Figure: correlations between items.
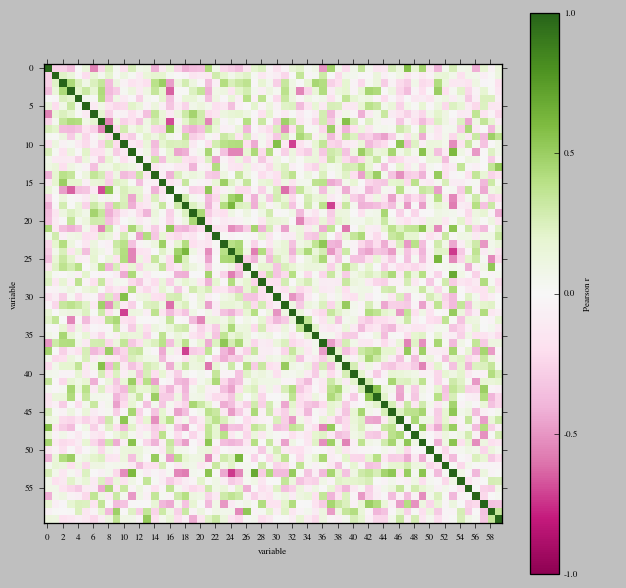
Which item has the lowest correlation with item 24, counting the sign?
53
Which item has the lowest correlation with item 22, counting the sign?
12
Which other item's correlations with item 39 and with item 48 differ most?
21
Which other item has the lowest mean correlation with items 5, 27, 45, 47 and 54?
24
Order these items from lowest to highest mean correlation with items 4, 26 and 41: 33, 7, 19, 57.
33, 19, 57, 7
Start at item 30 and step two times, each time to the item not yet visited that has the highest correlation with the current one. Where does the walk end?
46
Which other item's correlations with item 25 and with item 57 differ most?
23
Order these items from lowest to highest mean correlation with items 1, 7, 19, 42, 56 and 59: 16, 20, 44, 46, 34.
16, 46, 34, 44, 20
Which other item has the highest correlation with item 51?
25
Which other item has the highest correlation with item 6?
19
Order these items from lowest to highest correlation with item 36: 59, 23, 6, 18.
59, 6, 18, 23
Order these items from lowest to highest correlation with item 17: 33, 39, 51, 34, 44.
44, 33, 39, 34, 51
